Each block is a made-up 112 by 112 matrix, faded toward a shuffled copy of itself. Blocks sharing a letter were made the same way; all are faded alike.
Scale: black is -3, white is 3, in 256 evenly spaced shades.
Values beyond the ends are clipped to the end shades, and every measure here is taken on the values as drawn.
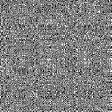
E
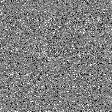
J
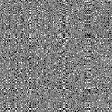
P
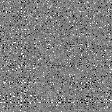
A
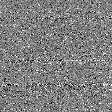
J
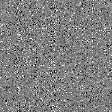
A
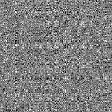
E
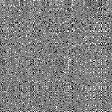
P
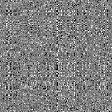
P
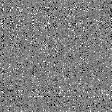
A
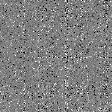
A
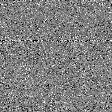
J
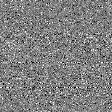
J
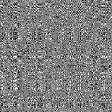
P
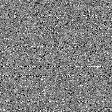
J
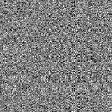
E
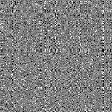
P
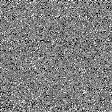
J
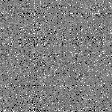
A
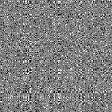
P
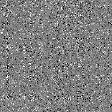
A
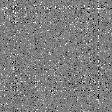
A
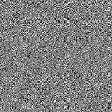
E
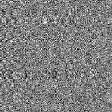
E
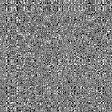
P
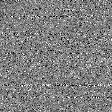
J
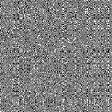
P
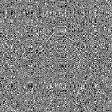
P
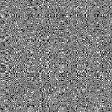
P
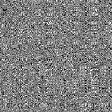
E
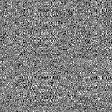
E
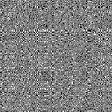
P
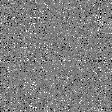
A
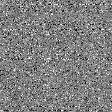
J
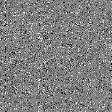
A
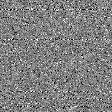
J
